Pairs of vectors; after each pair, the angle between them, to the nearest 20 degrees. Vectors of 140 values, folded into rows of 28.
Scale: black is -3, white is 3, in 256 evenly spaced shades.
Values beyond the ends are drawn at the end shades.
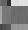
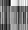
40 degrees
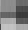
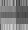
20 degrees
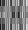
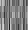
140 degrees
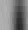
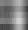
140 degrees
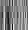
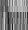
40 degrees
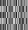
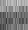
60 degrees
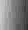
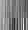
60 degrees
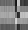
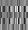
100 degrees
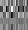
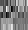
140 degrees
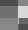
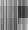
140 degrees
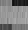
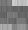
160 degrees
